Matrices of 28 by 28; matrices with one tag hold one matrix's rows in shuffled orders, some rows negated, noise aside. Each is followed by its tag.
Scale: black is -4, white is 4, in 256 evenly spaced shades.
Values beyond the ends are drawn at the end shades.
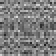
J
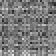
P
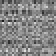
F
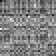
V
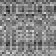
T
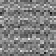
J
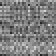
V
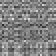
P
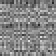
V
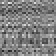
F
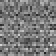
J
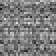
J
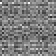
P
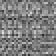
F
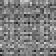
J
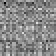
T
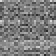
J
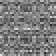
J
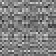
P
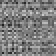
F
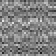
P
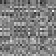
V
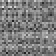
F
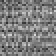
F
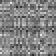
V
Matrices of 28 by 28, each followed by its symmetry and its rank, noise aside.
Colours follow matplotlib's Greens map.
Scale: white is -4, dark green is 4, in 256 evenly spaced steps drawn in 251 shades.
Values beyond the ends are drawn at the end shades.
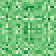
no symmetry, rank three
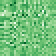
antisymmetric, rank four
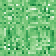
no symmetry, rank four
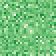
symmetric, rank six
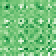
symmetric, rank three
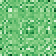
symmetric, rank three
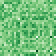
symmetric, rank four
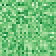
no symmetry, rank six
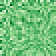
antisymmetric, rank four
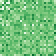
symmetric, rank three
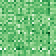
no symmetry, rank four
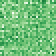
symmetric, rank six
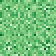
no symmetry, rank three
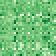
antisymmetric, rank four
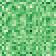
no symmetry, rank three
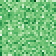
antisymmetric, rank six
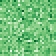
no symmetry, rank six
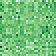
antisymmetric, rank six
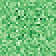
no symmetry, rank six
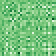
symmetric, rank three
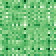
no symmetry, rank three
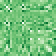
symmetric, rank three
